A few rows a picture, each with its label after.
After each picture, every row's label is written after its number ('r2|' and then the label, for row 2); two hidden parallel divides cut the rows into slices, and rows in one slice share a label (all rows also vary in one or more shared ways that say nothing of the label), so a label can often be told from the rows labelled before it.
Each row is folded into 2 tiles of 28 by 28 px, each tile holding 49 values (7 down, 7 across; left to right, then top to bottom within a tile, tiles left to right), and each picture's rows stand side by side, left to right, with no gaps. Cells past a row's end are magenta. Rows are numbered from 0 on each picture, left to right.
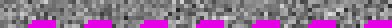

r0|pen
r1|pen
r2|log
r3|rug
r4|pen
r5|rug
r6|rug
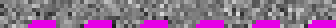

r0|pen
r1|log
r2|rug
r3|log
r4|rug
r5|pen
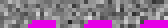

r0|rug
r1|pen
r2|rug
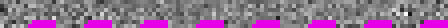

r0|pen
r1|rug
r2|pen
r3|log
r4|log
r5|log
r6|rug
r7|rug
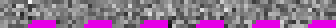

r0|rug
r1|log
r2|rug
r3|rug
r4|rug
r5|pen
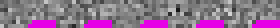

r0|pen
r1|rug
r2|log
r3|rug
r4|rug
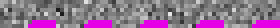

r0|rug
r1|pen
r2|pen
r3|pen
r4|pen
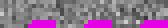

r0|log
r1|pen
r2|rug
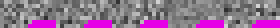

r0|pen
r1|pen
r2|pen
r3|log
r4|pen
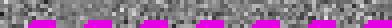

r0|rug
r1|log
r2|pen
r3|pen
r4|pen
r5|rug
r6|pen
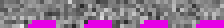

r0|pen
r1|rug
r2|pen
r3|rug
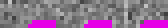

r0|log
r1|log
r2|log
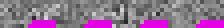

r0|rug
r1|log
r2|pen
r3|log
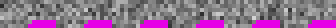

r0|pen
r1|pen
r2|rug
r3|rug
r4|pen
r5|rug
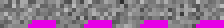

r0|log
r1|log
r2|log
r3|log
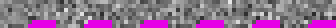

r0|rug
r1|pen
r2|rug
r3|rug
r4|rug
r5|rug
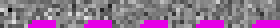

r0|rug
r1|pen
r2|log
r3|pen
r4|pen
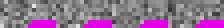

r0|log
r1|pen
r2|log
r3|pen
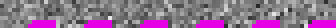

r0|pen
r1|pen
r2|rug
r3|rug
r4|rug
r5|rug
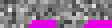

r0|pen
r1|pen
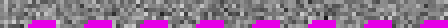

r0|rug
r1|log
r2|pen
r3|pen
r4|log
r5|pen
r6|log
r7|log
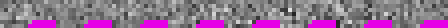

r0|pen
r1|log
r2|log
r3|rug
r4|rug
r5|pen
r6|rug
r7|log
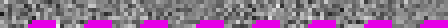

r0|rug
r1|pen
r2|pen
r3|log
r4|rug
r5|pen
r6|pen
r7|log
